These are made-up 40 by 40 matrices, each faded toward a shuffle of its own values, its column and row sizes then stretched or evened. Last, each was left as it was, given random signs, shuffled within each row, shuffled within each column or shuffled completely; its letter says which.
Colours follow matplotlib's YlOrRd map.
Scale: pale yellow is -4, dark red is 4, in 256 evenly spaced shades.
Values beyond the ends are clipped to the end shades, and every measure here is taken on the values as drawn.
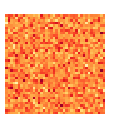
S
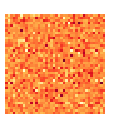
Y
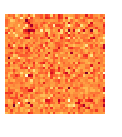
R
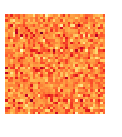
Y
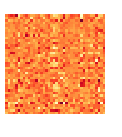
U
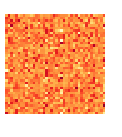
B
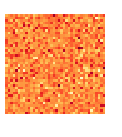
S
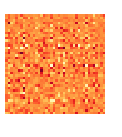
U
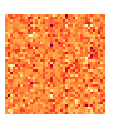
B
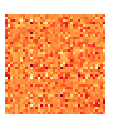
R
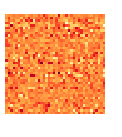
Y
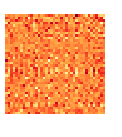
U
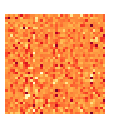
B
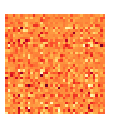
R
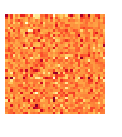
U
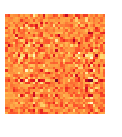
U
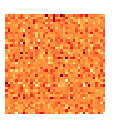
Y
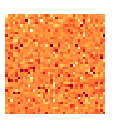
S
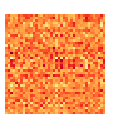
U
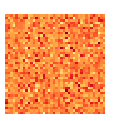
R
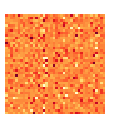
B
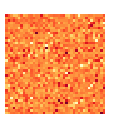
S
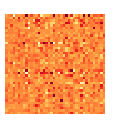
U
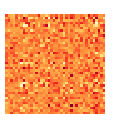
R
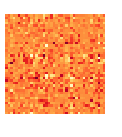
R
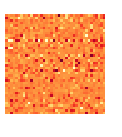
Y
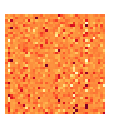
B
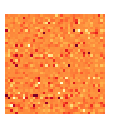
Y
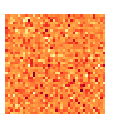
S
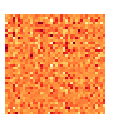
R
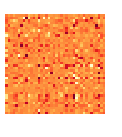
U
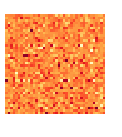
Y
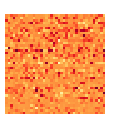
Y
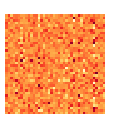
B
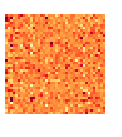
B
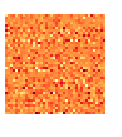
Y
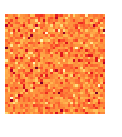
S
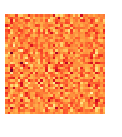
U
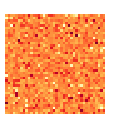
S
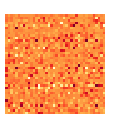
Y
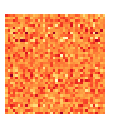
Y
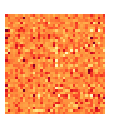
R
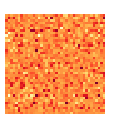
Y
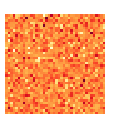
S
